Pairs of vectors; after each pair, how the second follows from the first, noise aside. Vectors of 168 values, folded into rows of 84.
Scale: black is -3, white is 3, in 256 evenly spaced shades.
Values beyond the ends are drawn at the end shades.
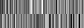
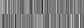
negated, shrunk.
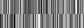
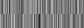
negated, shrunk.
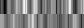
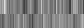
negated, shrunk.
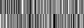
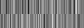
wrapped around, negated, shrunk.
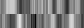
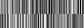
shuffled.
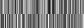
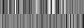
negated, partly zeroed.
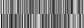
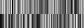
sign-scrambled.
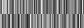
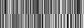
shuffled.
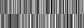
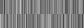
wrapped around, negated, shrunk.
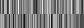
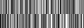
wrapped around, negated.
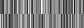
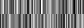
sign-scrambled.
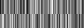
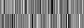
negated, partly zeroed.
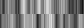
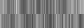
negated, shrunk.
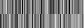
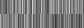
negated, shrunk.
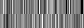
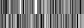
wrapped around, negated.
